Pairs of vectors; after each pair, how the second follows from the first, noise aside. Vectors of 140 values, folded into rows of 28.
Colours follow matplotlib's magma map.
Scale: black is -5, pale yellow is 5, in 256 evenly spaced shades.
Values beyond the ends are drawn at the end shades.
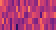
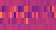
reversed, partly zeroed.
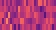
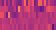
partly zeroed.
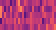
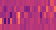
wrapped around, partly zeroed.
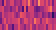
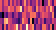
reversed, scaled up.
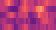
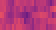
wrapped around, negated, shrunk.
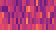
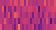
reversed, partly zeroed.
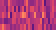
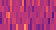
wrapped around, partly zeroed.
